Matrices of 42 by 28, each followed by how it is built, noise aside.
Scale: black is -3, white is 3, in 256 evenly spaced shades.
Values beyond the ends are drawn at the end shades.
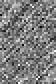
Hankel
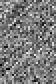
Hankel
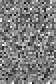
repeating columns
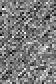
Hankel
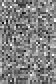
blocks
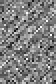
Hankel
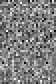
repeating columns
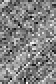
Hankel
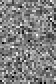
noise
